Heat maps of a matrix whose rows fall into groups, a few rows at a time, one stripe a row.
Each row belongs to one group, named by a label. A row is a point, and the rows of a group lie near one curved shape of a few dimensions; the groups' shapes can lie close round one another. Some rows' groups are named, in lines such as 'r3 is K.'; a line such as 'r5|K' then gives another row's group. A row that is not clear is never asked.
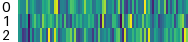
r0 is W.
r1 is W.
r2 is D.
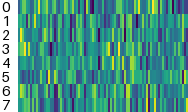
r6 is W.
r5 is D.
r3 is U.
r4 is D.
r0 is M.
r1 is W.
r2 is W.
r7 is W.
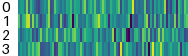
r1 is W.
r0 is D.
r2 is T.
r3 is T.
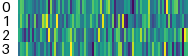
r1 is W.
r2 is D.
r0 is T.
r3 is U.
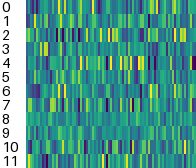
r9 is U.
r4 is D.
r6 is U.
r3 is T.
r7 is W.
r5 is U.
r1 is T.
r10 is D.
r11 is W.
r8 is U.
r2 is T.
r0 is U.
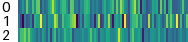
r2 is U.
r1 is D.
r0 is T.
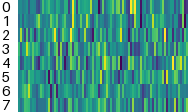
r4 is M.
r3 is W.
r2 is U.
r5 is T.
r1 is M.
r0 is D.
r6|U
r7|W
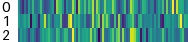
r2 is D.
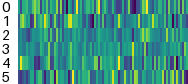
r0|W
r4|W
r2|U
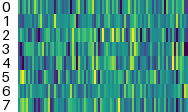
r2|D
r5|W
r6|D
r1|D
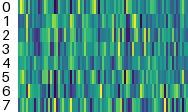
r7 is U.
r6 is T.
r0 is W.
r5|W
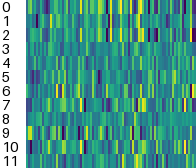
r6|D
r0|D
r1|W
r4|D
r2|D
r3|U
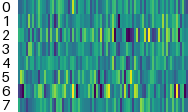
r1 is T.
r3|T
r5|W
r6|D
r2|T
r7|U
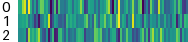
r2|T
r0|U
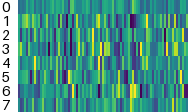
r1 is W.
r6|D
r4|W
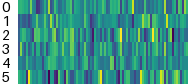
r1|U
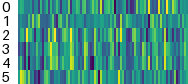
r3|U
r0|T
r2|U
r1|T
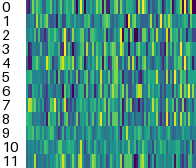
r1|T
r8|T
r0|D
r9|U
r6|M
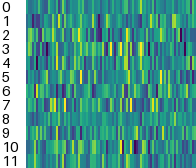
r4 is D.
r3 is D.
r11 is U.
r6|T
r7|W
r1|U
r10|T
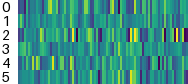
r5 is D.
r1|U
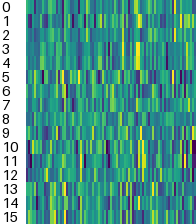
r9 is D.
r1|M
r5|U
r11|D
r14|W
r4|W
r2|U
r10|D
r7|M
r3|W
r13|W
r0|U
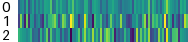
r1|U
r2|T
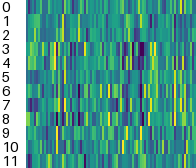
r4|W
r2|U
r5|U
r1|U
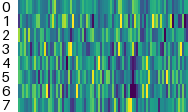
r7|W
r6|W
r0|U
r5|T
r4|W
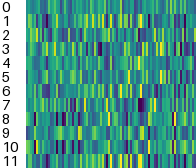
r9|T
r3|M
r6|D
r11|D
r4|W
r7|W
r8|T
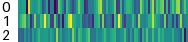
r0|T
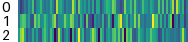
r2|W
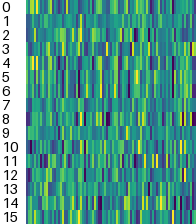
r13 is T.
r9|U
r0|U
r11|T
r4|U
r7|D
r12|D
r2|T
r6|U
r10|M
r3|D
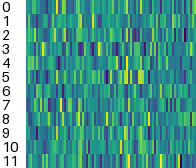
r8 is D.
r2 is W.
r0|W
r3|W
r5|D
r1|U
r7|T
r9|D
